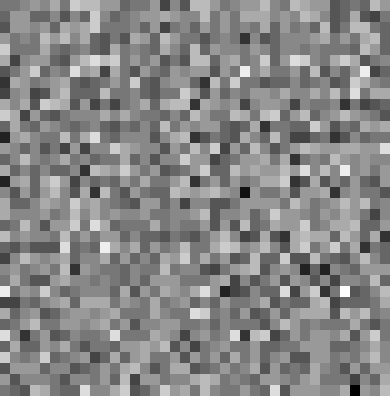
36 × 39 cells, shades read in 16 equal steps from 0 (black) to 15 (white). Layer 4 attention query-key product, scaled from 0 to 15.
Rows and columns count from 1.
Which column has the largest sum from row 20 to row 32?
7
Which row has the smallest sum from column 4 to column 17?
9
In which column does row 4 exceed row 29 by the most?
5
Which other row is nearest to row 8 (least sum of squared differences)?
34
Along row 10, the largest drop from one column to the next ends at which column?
20
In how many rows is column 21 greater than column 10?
16
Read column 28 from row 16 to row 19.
9 10 7 9
